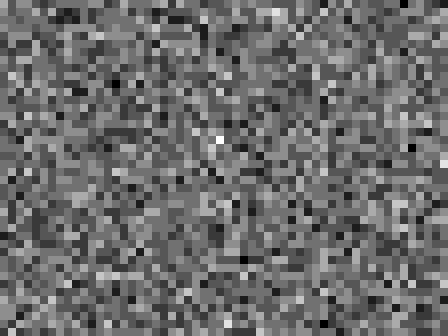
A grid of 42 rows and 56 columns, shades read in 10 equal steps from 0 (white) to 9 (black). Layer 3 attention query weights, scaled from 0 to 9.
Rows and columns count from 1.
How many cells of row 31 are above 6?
9
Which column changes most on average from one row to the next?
51
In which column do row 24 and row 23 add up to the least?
38
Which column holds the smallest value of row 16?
54
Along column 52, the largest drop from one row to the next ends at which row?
36
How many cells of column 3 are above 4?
30
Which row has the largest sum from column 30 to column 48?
14
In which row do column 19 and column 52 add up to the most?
19
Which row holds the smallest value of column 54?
16
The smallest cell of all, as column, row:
28, 18
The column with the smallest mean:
50
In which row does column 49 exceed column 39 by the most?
21
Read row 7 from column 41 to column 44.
4 5 4 4
